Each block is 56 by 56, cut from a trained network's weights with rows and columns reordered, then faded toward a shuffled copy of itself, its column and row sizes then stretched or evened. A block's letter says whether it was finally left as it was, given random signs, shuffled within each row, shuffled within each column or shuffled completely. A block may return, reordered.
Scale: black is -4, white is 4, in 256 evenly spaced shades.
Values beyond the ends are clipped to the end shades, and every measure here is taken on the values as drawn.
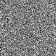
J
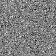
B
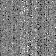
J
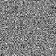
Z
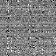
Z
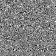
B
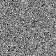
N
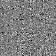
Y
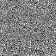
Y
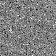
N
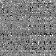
Z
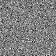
B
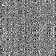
Z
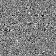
B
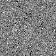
J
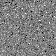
N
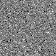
B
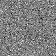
N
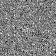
N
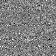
B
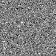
B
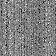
J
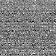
Z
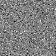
B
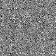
Y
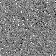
N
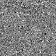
B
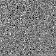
Y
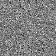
J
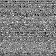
B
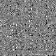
Y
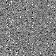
J
